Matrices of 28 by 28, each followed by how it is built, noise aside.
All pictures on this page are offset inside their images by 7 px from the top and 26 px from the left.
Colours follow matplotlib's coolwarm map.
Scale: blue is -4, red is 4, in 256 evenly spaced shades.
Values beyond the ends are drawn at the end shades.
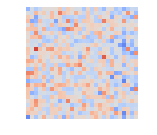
repeating rows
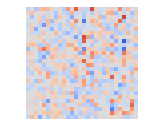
uneven columns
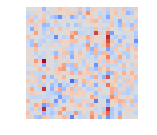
uneven columns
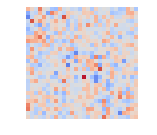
block diagonal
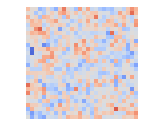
smooth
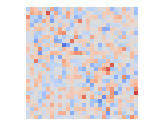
block diagonal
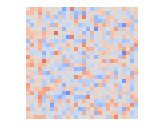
repeating rows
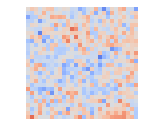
smooth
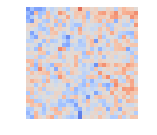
smooth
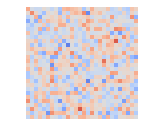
Toeplitz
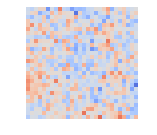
smooth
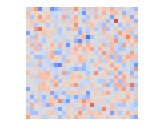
repeating rows
